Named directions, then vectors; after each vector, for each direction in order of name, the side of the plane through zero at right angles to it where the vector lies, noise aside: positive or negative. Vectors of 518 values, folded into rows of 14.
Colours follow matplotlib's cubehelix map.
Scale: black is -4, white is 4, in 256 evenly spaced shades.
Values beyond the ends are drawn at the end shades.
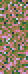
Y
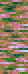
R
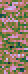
negative, negative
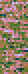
negative, negative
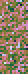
positive, negative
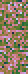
negative, positive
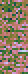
positive, negative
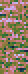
negative, negative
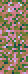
negative, positive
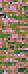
negative, negative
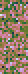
positive, positive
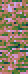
negative, positive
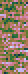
positive, positive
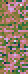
negative, positive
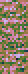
negative, negative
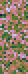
negative, negative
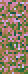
negative, negative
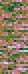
positive, negative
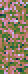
negative, negative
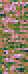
negative, negative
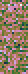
negative, positive
